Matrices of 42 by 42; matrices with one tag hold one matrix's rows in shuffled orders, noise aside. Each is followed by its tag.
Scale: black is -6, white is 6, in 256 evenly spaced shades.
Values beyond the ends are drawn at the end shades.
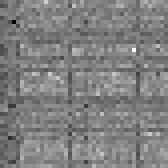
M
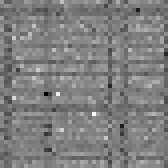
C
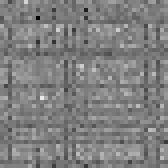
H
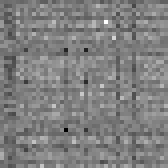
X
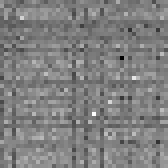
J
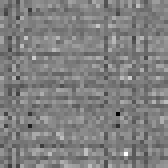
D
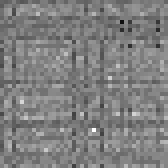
J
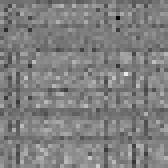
D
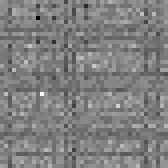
H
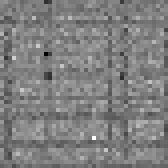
C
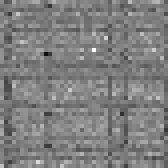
C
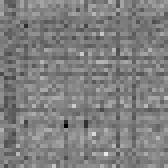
X
